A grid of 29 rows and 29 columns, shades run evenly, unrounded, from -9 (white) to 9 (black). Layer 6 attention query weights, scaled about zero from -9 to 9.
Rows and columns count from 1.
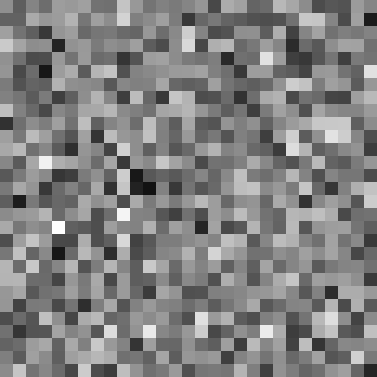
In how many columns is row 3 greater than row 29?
14
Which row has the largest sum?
5
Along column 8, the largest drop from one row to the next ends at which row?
27
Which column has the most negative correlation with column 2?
9
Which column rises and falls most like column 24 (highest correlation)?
10
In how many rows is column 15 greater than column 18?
14
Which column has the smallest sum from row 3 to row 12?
15
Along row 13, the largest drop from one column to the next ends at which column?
11
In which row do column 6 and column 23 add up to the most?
25
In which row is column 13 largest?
8
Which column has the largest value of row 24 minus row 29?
7
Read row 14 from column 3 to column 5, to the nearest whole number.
-2 -1 5
